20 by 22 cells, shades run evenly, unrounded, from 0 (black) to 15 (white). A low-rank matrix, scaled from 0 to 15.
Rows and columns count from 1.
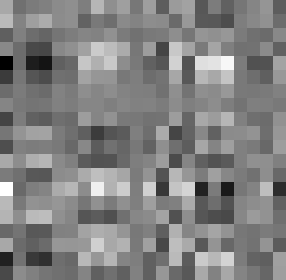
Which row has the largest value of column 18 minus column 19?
5
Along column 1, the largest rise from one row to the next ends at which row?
14
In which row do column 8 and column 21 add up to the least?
10
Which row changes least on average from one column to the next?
8
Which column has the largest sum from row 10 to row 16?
1
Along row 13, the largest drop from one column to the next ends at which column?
13
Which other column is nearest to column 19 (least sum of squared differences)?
11
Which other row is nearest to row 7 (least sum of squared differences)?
3
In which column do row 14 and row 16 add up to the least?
18
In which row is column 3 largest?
16
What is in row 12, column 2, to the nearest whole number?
8
